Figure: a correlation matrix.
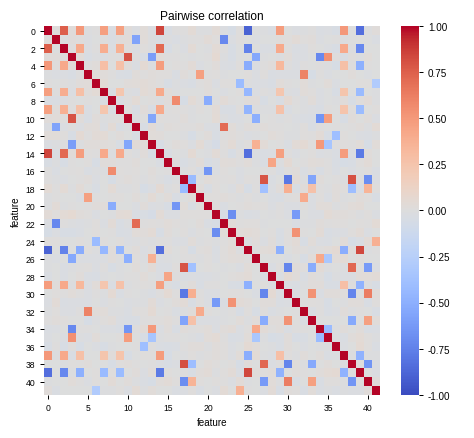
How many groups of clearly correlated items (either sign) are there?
10
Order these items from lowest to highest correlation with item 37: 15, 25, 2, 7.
25, 15, 7, 2
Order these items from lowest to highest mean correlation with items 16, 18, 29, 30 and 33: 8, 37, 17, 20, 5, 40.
17, 20, 5, 37, 8, 40
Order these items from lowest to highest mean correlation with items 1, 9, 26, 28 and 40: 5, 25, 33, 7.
25, 5, 7, 33
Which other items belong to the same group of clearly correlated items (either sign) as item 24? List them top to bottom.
6, 41
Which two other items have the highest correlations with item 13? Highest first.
34, 26
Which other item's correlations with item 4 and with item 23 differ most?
21
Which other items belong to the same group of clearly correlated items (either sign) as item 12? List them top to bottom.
36
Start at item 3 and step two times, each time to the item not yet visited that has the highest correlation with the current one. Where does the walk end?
35
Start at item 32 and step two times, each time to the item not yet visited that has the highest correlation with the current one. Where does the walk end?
19
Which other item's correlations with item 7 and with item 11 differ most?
22
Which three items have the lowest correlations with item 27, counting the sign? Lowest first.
30, 40, 33
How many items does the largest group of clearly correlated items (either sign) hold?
10
